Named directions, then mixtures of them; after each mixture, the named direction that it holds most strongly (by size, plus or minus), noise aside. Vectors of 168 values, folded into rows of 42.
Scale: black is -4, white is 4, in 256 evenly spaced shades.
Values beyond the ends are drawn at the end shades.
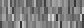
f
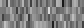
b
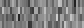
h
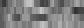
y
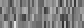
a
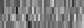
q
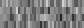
b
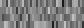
b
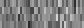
h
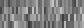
q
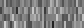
q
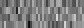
q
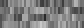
y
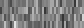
a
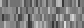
b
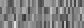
a
